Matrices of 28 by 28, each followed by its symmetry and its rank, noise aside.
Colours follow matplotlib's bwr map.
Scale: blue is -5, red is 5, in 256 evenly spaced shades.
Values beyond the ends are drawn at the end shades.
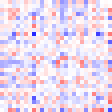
symmetric, rank four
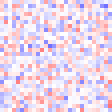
no symmetry, rank six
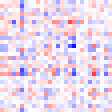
no symmetry, rank four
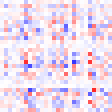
no symmetry, rank four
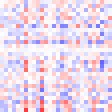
no symmetry, rank three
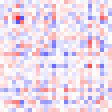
symmetric, rank three
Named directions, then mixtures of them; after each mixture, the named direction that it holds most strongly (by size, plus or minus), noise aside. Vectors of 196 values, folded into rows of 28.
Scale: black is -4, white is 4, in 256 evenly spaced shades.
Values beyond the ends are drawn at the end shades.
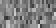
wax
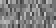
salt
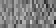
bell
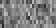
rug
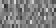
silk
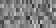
rug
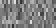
silk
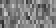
rug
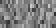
wax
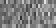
bell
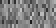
silk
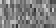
rug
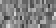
wax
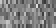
salt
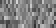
wax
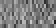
bell
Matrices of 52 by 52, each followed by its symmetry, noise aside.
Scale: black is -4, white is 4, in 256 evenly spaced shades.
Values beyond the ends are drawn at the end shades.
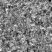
antisymmetric.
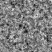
symmetric across the other diagonal.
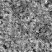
symmetric across the other diagonal.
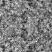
mirrored top to bottom.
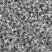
antisymmetric.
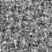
antisymmetric.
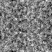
mirrored top to bottom.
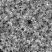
symmetric across the other diagonal.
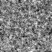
antisymmetric.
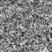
no symmetry.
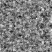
mirrored top to bottom.
